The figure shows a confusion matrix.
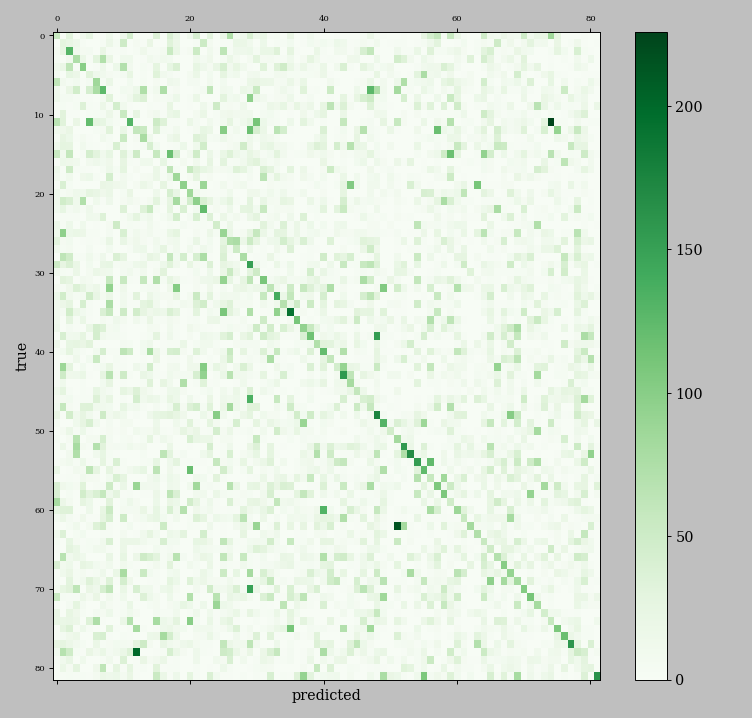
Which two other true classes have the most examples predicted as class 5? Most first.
11, 55
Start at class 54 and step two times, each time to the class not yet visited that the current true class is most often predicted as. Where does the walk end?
58
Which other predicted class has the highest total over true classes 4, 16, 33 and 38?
48
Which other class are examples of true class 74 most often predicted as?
20
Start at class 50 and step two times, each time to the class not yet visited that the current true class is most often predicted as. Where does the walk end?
24
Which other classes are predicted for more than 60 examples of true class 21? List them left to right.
4, 18, 58
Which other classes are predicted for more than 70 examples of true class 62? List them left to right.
30, 51, 52
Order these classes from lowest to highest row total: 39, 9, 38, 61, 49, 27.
27, 39, 9, 61, 49, 38
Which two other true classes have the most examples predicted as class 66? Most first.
42, 22
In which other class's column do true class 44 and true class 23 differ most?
19
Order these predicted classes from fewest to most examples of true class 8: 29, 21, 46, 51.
51, 21, 46, 29
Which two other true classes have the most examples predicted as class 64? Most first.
15, 25
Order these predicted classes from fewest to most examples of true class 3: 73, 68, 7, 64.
73, 68, 64, 7
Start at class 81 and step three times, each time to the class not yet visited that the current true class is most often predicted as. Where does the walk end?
61
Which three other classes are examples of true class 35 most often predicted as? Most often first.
25, 33, 29
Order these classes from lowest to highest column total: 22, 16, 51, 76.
16, 76, 51, 22
